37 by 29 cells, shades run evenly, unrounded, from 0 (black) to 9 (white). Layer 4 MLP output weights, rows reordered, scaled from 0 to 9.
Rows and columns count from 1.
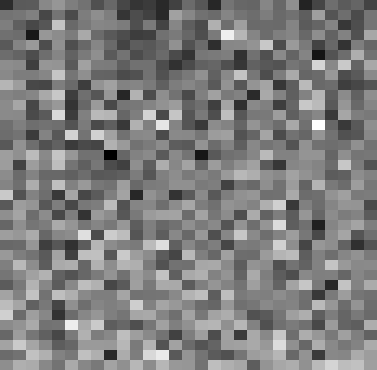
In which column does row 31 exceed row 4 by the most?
11
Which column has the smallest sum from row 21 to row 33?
25
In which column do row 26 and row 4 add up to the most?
18
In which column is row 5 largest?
21
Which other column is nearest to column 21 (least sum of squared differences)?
2
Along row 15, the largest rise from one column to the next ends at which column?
9
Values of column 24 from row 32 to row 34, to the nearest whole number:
6 4 6
